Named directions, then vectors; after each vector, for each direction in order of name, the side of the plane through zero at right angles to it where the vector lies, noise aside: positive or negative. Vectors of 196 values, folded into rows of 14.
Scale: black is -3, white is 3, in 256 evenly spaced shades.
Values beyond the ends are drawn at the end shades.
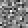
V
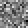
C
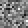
negative, positive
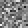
positive, negative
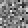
positive, positive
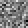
positive, negative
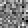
positive, positive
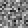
positive, negative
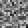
negative, negative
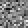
negative, positive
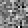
positive, positive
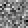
positive, negative
